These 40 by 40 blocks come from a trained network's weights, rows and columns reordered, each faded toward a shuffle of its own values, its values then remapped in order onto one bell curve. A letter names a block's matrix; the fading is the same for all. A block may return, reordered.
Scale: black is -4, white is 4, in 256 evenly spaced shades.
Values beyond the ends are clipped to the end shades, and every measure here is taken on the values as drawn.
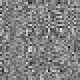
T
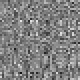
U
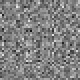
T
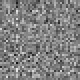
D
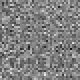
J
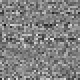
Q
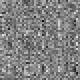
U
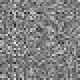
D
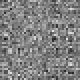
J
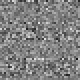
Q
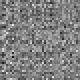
J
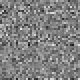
Q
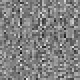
J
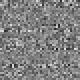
Q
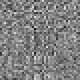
T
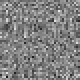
T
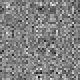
U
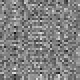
J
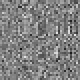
U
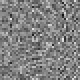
J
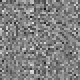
D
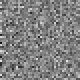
D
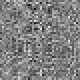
U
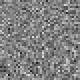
T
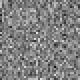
J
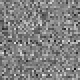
Q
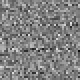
Q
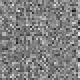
D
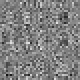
U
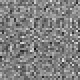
J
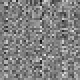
J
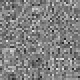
T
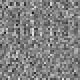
D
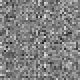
D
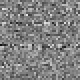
Q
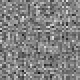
J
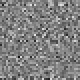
Q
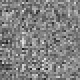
D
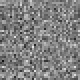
J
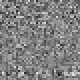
Q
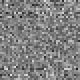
Q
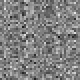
U
